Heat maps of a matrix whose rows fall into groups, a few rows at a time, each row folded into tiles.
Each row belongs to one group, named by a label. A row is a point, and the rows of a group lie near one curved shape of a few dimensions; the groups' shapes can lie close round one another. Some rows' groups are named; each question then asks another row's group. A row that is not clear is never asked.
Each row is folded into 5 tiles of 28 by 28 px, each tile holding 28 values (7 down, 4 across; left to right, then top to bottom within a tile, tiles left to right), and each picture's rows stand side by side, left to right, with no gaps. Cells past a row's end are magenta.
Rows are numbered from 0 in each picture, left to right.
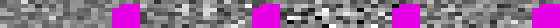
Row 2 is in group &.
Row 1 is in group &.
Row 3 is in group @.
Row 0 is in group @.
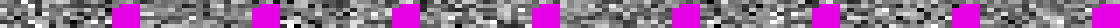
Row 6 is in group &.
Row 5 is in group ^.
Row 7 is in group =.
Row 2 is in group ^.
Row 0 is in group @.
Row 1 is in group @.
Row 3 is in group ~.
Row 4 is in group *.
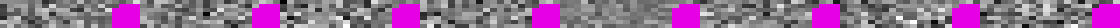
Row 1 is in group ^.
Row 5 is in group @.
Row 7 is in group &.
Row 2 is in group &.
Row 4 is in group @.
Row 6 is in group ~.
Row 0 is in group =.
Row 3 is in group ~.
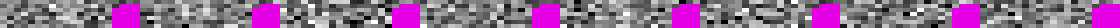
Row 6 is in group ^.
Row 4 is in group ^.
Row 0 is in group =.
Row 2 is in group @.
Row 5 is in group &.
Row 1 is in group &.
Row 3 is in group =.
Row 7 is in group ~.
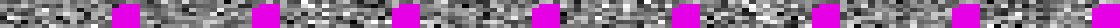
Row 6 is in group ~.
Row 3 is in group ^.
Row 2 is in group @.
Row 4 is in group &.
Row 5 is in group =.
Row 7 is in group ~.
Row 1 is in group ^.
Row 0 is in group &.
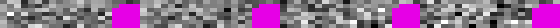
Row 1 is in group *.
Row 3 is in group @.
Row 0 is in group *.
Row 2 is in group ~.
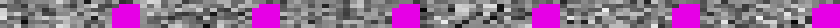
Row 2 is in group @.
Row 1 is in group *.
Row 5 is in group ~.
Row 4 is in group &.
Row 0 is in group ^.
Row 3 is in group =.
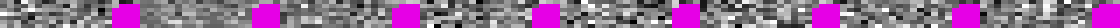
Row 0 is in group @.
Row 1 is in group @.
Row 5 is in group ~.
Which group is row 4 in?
@
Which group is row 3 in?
~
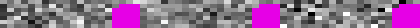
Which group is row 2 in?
^
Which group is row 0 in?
=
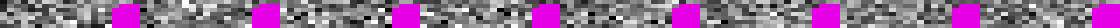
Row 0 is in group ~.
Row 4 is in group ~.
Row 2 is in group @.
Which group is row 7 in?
=
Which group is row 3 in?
&
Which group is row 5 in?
^
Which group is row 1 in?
=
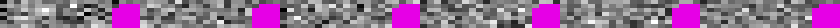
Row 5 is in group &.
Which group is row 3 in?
~
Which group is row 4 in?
@
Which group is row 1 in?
=
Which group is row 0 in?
=
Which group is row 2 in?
=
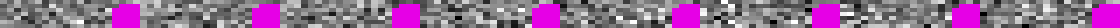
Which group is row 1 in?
*
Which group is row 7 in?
&
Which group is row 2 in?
*
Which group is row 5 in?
@
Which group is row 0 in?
=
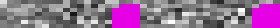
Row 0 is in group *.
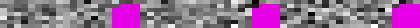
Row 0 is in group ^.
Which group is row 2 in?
^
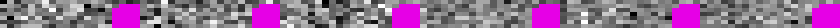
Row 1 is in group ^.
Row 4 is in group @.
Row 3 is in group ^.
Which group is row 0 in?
=
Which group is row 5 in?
~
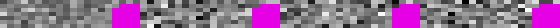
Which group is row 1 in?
~
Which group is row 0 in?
@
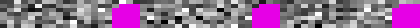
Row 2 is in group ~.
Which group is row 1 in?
&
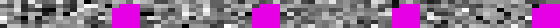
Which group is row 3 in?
&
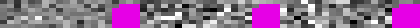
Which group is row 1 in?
~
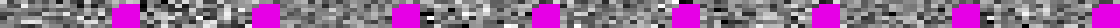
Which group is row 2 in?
^
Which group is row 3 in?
&
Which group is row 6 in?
=
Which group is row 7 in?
&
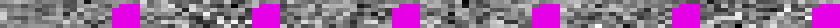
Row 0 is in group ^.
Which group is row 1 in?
*
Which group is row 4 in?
*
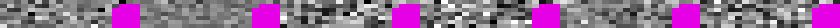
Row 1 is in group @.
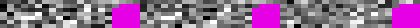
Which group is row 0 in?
~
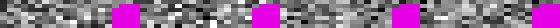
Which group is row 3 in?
=
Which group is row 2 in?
^
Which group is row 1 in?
~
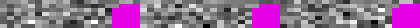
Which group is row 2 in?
~
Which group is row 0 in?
@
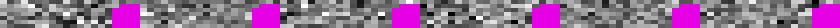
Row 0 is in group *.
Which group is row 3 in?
~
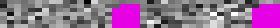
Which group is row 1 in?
^
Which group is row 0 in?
&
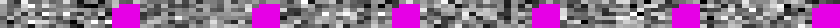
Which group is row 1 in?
~
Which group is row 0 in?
@
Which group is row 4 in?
^
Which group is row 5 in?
=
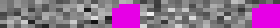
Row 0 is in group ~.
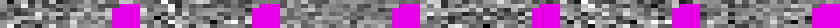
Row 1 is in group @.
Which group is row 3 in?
*
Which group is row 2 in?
@
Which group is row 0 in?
~
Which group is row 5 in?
~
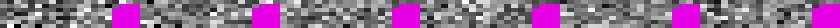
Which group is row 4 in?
@
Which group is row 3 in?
=
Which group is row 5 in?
&
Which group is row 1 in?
^
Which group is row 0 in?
~
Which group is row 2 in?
*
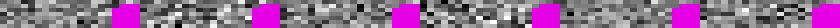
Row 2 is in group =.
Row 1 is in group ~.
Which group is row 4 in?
&
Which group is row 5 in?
=
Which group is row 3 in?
~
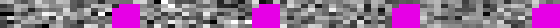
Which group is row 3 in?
^
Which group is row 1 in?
@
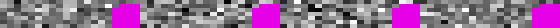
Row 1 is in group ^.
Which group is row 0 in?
&
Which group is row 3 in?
&
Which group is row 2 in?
~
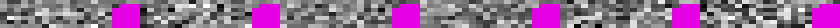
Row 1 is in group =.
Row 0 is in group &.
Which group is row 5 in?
~
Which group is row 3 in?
*
